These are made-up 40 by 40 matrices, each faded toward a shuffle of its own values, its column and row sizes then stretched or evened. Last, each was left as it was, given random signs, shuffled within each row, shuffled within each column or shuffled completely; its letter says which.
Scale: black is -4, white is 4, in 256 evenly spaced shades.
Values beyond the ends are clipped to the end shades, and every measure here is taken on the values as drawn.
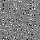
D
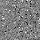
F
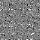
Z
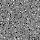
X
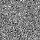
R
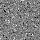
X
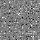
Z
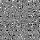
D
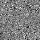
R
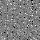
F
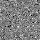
R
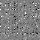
Z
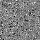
X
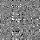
D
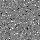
X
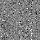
F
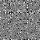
Z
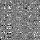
D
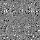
Z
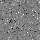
X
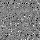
R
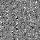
F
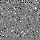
R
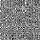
D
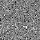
F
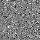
R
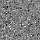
Z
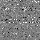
R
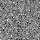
X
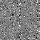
F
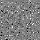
D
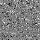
R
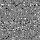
R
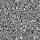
Z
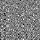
D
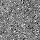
X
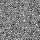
X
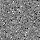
X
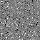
F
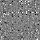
Z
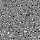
R
